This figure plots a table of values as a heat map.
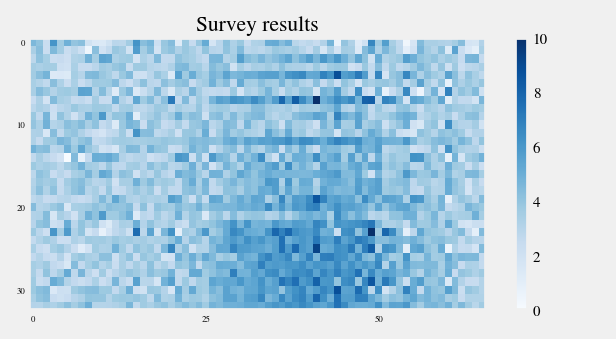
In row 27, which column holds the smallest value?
5
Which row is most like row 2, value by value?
16
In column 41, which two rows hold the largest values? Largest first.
7, 25
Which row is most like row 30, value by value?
4
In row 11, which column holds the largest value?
15
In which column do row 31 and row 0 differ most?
44
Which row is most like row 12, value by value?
32
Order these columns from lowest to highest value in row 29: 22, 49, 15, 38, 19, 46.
22, 19, 15, 46, 38, 49
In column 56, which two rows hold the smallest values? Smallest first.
6, 10
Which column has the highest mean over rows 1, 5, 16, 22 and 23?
49
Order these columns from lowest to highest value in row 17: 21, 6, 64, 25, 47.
21, 64, 6, 25, 47
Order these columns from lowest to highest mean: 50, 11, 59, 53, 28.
11, 59, 53, 28, 50
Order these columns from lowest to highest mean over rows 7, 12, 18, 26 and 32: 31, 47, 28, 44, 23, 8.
8, 23, 28, 31, 47, 44
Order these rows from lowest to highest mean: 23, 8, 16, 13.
8, 13, 16, 23
